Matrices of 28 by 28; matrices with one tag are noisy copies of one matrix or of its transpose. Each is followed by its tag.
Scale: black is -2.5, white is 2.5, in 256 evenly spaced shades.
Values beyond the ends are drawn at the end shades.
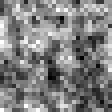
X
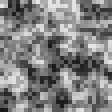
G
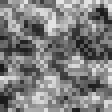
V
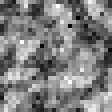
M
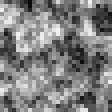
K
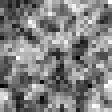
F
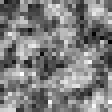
M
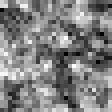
G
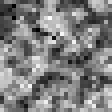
F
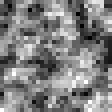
M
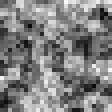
V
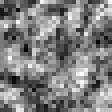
M
